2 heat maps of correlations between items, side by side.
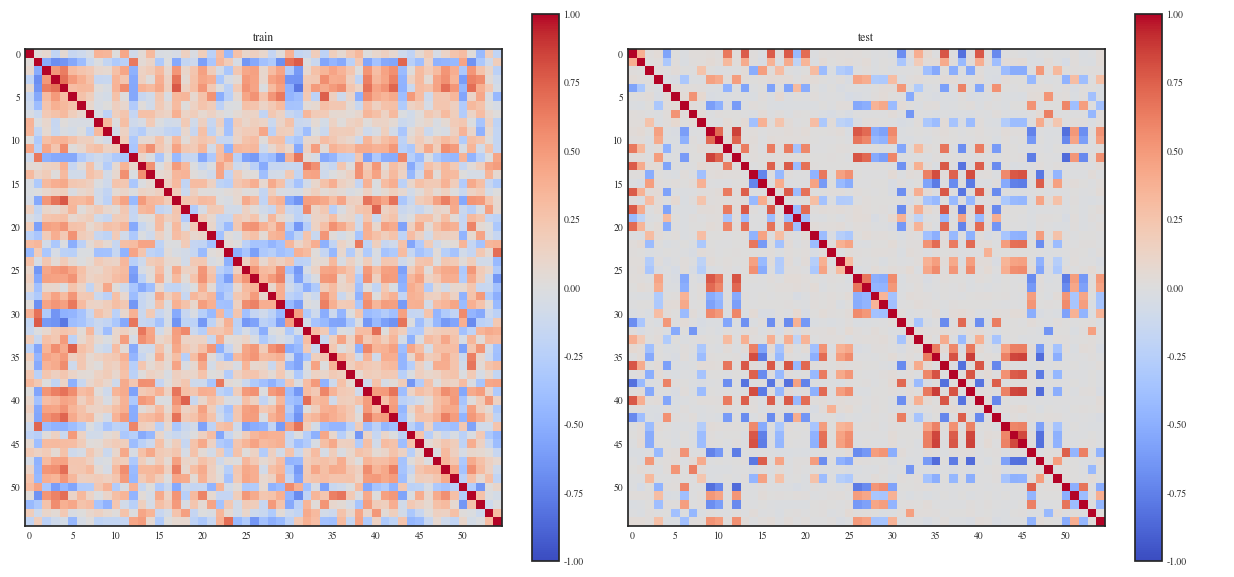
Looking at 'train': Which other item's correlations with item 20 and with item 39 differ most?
32
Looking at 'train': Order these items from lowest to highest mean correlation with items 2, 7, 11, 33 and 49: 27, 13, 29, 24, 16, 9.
27, 9, 16, 24, 29, 13
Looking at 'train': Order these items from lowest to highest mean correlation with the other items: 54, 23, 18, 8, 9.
23, 54, 9, 8, 18
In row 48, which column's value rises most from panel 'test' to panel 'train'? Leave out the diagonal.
32
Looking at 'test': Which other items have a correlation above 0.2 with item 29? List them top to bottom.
6, 28, 46, 50, 52
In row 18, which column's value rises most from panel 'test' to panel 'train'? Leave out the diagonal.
38
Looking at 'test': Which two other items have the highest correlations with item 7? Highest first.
48, 5
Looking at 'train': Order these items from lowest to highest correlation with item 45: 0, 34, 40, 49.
40, 0, 49, 34
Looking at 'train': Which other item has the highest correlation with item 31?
1
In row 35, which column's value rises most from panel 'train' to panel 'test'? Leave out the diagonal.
43
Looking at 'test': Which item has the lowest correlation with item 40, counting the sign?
38
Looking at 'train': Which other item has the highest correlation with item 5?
34
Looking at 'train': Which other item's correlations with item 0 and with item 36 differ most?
30
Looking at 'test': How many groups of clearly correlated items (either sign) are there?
5
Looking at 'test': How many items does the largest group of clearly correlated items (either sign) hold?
18
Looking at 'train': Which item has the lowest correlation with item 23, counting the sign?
26
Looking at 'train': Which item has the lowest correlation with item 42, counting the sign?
31
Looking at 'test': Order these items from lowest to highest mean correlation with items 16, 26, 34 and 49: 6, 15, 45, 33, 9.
6, 15, 45, 33, 9
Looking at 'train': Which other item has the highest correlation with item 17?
4
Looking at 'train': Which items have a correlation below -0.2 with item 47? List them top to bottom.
1, 12, 30, 31, 43, 50
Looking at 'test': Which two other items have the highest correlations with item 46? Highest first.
50, 52
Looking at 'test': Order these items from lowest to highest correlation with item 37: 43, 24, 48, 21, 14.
21, 48, 24, 43, 14
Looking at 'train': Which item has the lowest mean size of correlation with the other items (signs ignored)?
16
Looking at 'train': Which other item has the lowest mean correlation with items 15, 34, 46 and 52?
50
